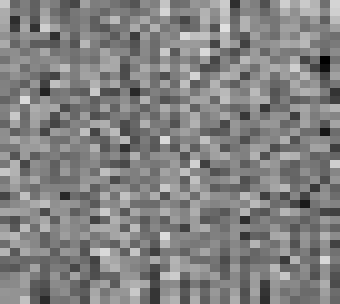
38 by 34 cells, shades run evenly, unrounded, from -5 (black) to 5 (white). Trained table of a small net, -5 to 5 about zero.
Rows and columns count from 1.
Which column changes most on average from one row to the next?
17
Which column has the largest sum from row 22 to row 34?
11
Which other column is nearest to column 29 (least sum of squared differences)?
1
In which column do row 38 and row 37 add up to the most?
14
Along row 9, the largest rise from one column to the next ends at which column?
34
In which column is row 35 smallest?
16
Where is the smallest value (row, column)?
8, 33
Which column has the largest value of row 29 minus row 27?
5
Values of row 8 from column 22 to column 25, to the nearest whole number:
-2 0 -1 2
